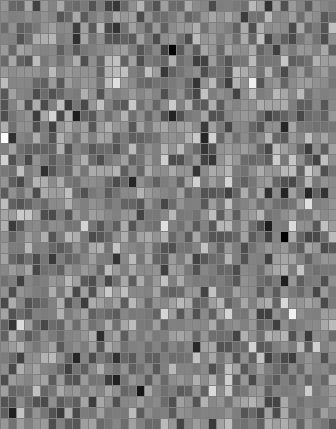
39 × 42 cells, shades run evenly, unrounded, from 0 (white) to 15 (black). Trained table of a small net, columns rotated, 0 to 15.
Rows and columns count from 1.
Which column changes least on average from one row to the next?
28
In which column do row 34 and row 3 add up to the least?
13
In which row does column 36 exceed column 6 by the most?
22
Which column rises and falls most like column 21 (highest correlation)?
37
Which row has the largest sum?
11
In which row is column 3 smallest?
30
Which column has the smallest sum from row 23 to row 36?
29
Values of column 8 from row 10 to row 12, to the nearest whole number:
4 11 6
